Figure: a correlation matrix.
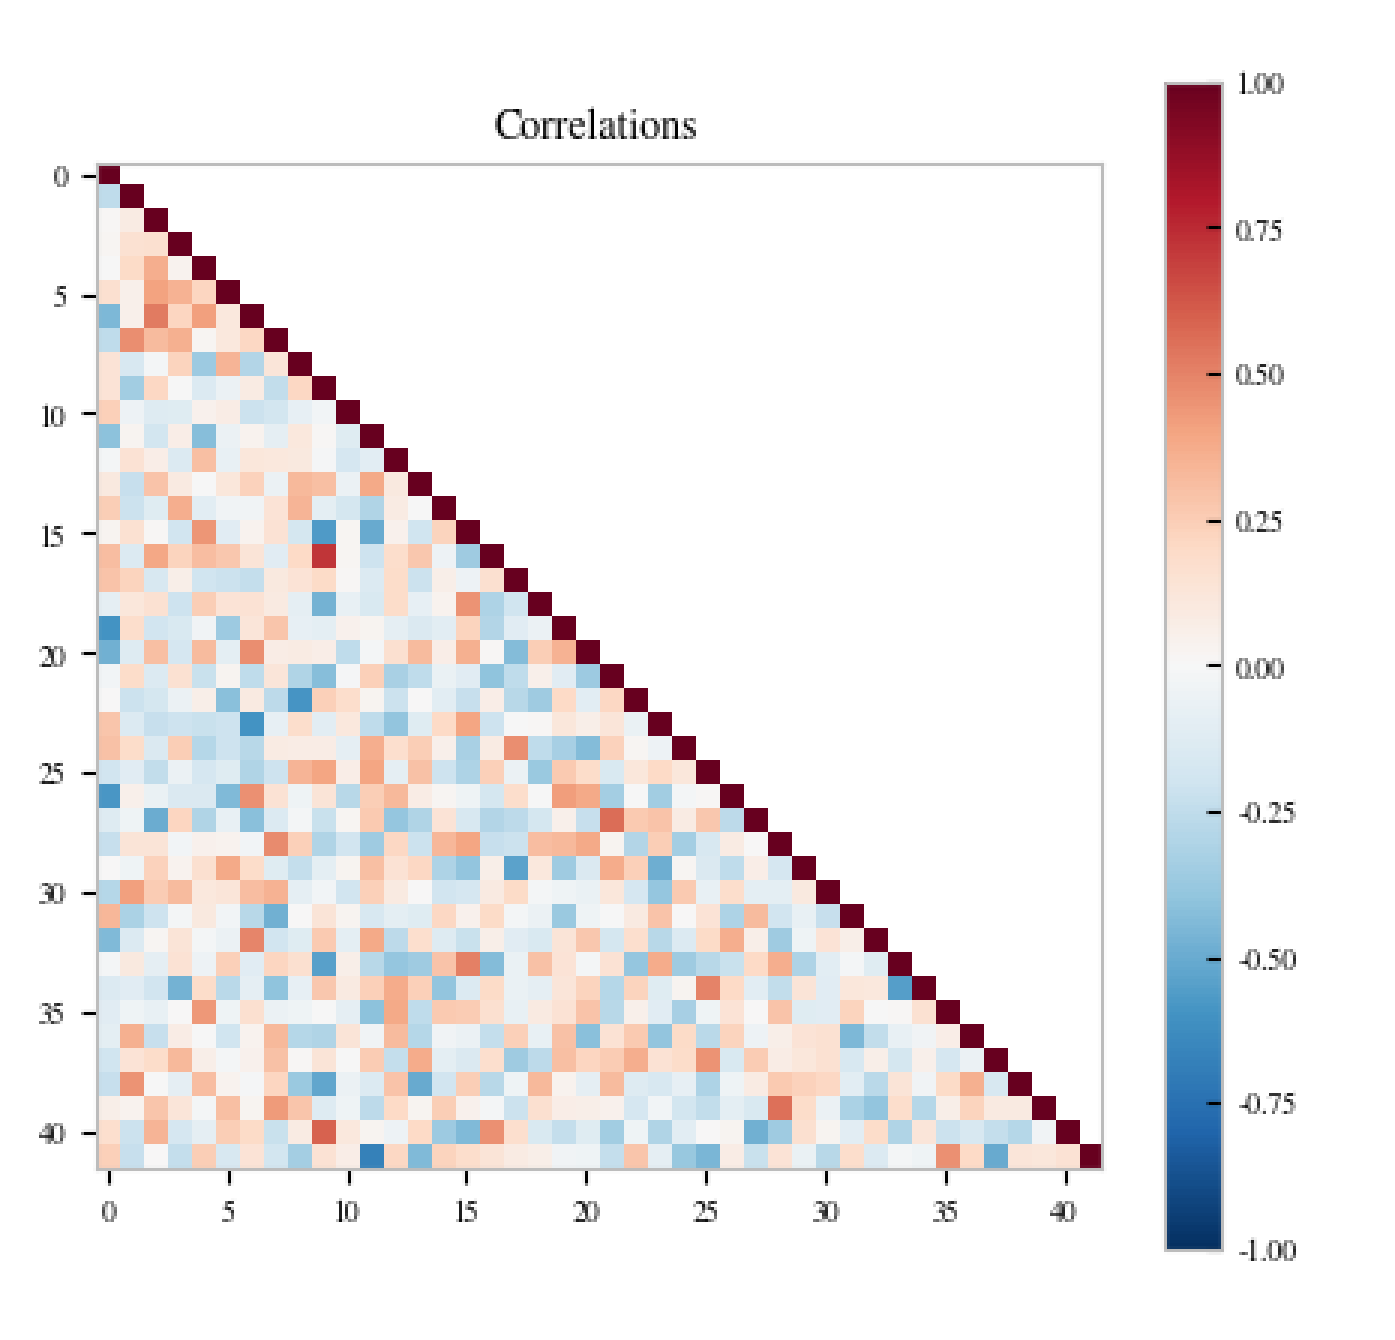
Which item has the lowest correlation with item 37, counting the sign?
41
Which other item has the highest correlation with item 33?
15
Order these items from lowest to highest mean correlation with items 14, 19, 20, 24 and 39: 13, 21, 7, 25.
21, 25, 13, 7
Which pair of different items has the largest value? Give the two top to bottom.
9, 16
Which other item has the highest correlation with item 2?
6
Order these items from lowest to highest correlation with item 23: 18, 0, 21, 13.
13, 18, 21, 0
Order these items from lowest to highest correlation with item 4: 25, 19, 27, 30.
27, 25, 19, 30
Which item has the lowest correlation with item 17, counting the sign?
29
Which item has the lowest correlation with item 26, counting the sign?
0
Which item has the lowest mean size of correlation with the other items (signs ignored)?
10
